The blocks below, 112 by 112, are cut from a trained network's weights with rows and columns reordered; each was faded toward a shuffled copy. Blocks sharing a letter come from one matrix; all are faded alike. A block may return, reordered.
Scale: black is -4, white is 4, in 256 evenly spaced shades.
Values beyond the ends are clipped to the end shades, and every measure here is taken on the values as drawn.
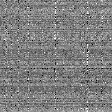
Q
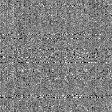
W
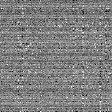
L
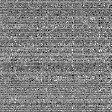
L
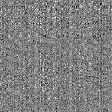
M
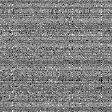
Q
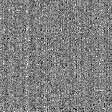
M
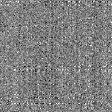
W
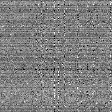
Q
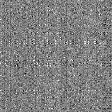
W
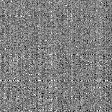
M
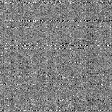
W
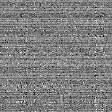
L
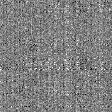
M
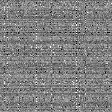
Q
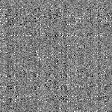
W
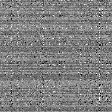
L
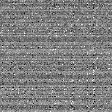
L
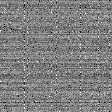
Q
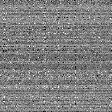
L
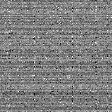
L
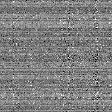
L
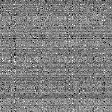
Q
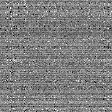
L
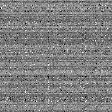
L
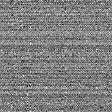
L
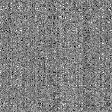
M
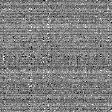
L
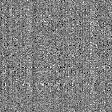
M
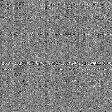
W
